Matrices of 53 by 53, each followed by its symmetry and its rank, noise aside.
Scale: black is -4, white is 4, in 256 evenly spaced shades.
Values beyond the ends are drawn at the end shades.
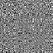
antisymmetric, rank eight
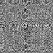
no symmetry, rank seven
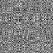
no symmetry, rank six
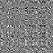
antisymmetric, rank six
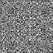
symmetric, rank seven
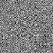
no symmetry, rank seven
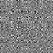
antisymmetric, rank six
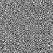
no symmetry, rank six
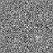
symmetric, rank seven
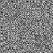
symmetric, rank eight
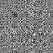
symmetric, rank eight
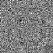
symmetric, rank eight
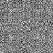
symmetric, rank seven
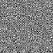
no symmetry, rank six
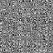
antisymmetric, rank eight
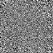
antisymmetric, rank eight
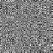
no symmetry, rank six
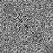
symmetric, rank eight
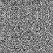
antisymmetric, rank eight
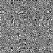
antisymmetric, rank eight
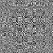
no symmetry, rank six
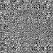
no symmetry, rank seven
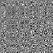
no symmetry, rank six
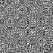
symmetric, rank seven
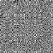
symmetric, rank eight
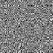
no symmetry, rank seven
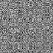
no symmetry, rank seven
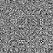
symmetric, rank seven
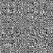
antisymmetric, rank eight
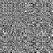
antisymmetric, rank six
